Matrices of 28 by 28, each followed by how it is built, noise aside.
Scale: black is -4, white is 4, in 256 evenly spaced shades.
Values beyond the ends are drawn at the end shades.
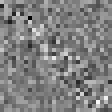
banded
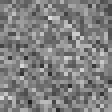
Toeplitz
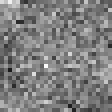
smooth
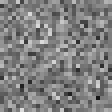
noise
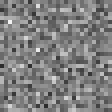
repeating rows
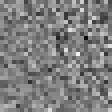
upper triangular
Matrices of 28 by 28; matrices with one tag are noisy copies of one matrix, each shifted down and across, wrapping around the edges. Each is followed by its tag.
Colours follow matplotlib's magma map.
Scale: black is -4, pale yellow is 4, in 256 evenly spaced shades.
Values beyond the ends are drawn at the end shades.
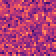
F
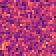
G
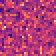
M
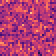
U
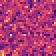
F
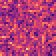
U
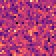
G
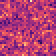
U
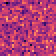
M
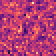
F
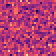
M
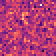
G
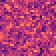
F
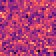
F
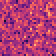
G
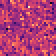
U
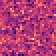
M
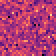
F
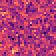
G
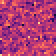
F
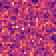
M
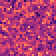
F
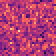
U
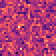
G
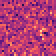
G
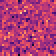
M
